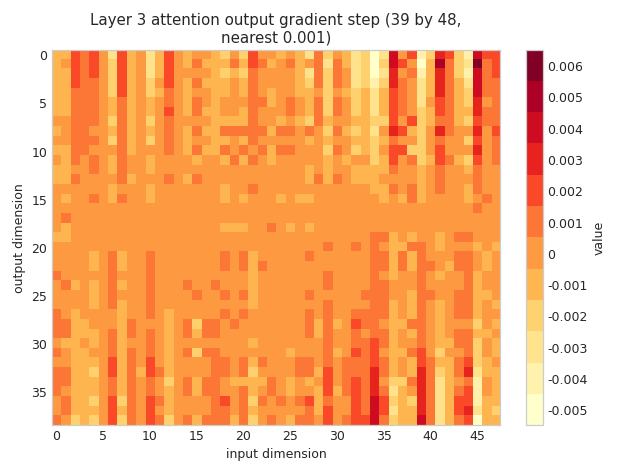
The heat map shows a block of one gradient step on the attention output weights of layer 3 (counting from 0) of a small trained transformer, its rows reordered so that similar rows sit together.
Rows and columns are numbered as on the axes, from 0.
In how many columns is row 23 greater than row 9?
16
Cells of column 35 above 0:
15
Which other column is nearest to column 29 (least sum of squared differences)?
32
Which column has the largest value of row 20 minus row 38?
45
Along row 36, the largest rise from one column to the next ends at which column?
39
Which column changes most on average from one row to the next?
38
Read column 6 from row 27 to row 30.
0 0 0.001 0.001
